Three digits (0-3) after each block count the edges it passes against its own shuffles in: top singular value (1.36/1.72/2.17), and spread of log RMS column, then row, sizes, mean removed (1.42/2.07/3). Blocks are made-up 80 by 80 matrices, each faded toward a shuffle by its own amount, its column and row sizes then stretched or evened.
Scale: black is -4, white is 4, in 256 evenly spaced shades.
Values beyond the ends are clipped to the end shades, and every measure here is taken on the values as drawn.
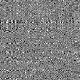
3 0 2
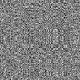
3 1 0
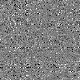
2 1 2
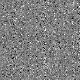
0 2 1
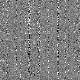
1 3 0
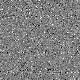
0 0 1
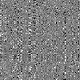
3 2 0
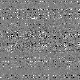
1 2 3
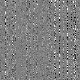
2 3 0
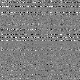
2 1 3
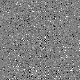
2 1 1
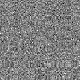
3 0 0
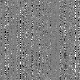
2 3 0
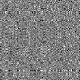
3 1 2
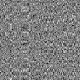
3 1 0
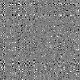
3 2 2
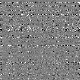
1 2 3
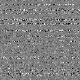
1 0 3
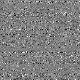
1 0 3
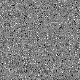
1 1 1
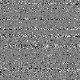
1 1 3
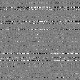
3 0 3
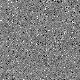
0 1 1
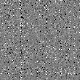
0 2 1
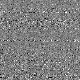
0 0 3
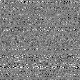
1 0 3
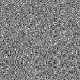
3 1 0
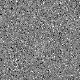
0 1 0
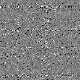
2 1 2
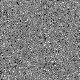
0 1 0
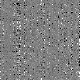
1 3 0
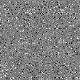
2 0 2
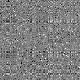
3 0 1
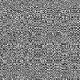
3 1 2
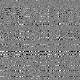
3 1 3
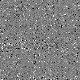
1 1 2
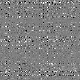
1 2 3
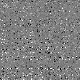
0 1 2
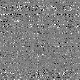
0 1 3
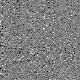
2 2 0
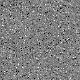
1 1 0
